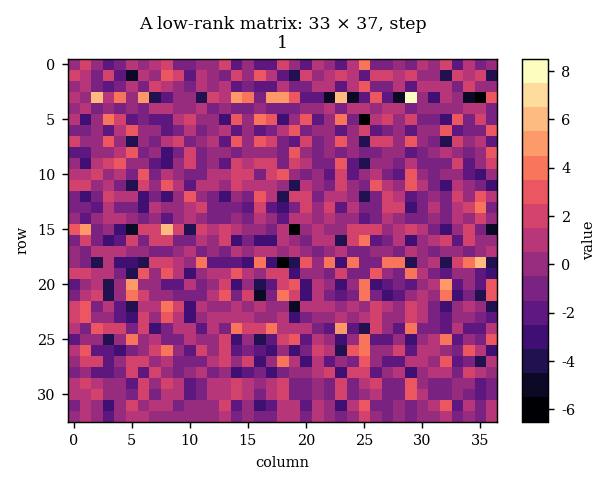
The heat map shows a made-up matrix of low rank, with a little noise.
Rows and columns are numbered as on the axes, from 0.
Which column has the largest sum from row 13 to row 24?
8
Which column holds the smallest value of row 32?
3
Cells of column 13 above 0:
18
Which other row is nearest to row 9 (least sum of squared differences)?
17
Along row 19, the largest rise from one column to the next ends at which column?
6
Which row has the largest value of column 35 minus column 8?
12
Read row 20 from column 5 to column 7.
5 0 0
